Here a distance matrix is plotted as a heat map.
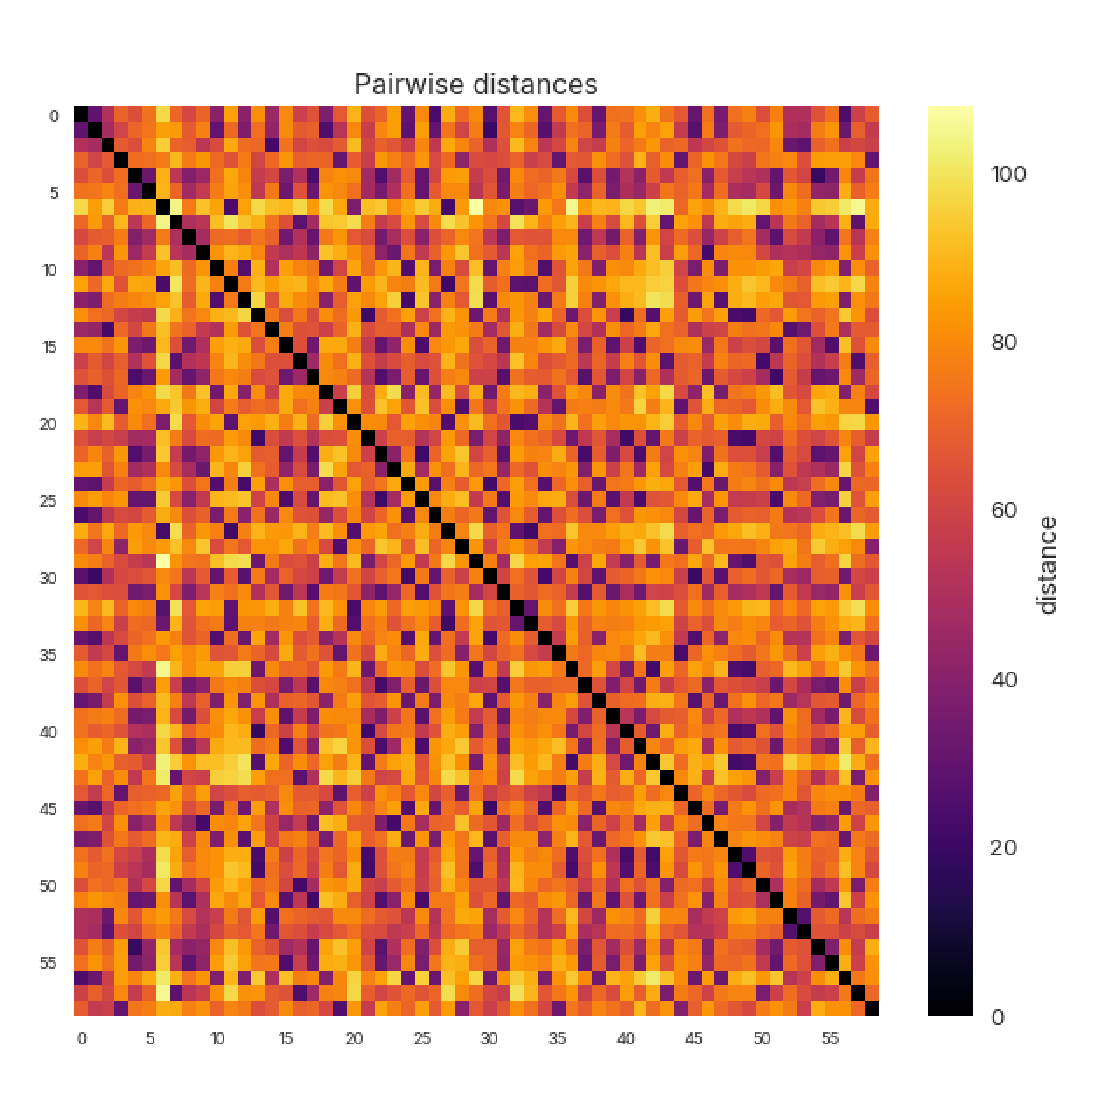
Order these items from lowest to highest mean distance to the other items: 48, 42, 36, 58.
48, 58, 36, 42
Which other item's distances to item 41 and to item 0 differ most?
56
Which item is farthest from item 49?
6
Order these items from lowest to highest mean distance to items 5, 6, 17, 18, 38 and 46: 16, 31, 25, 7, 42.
31, 25, 16, 7, 42
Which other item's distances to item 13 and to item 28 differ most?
40
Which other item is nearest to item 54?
4
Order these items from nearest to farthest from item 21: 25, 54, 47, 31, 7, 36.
36, 31, 25, 54, 47, 7
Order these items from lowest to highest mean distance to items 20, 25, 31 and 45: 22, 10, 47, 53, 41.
22, 41, 53, 47, 10
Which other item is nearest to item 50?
16
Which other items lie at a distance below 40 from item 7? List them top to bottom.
16, 43, 50, 57
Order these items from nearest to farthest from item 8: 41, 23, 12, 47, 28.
41, 23, 47, 12, 28
